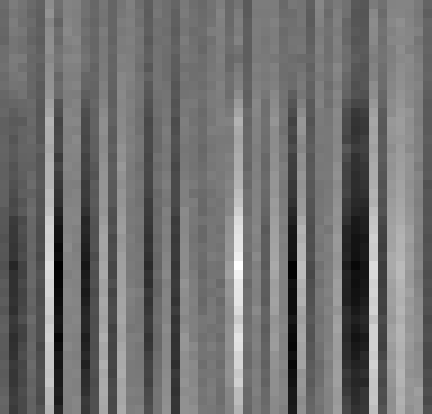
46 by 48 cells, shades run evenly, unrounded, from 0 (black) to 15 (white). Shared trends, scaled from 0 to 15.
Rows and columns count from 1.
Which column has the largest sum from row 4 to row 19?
6
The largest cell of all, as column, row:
27, 30
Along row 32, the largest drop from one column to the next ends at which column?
7
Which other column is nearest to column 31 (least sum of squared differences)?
44
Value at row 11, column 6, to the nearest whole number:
9
